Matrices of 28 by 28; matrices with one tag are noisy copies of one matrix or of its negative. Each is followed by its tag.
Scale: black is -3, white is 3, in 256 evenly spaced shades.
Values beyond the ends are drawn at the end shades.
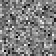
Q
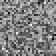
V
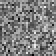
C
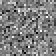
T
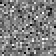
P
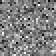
T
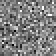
P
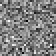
Q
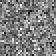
C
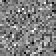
T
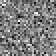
Q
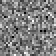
T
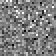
P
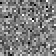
T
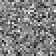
C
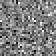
P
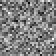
V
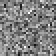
C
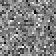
Q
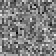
V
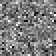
Q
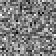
V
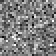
Q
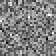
P
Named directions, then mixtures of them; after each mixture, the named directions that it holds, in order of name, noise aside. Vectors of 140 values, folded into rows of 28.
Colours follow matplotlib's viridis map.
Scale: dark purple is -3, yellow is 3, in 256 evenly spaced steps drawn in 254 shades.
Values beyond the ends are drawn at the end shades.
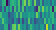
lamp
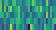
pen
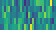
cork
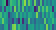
lamp.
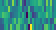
cork, pen.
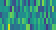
lamp, pen.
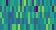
lamp.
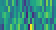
cork, pen.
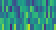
pen.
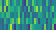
lamp, pen.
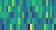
cork, pen.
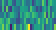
pen.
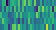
lamp.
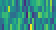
cork, pen.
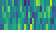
cork.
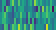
cork, lamp.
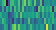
lamp.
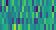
lamp, pen.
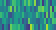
lamp, pen.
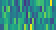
cork.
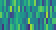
lamp, pen.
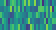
lamp, pen.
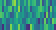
lamp, pen.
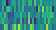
cork, lamp.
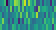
cork, lamp.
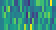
cork.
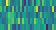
lamp.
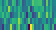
cork, pen.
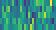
cork.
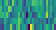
cork, pen.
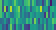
cork, pen.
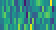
cork.
